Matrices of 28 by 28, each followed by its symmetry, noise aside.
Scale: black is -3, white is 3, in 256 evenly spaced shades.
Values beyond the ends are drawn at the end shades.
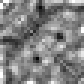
symmetric.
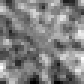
antisymmetric.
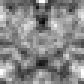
mirrored left to right.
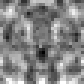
mirrored left to right.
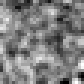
antisymmetric.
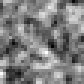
antisymmetric.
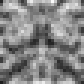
mirrored left to right.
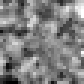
antisymmetric.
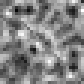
symmetric across the other diagonal.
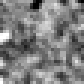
antisymmetric.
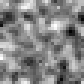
no symmetry.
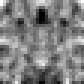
mirrored left to right.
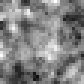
symmetric.
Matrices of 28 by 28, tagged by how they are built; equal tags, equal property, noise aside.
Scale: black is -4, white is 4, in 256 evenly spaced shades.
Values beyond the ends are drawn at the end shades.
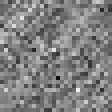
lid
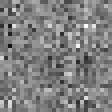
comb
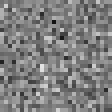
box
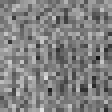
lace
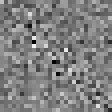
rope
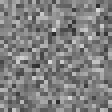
box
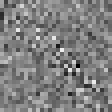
rope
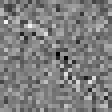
rope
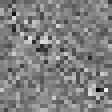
rope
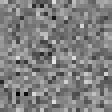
comb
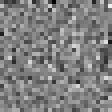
comb
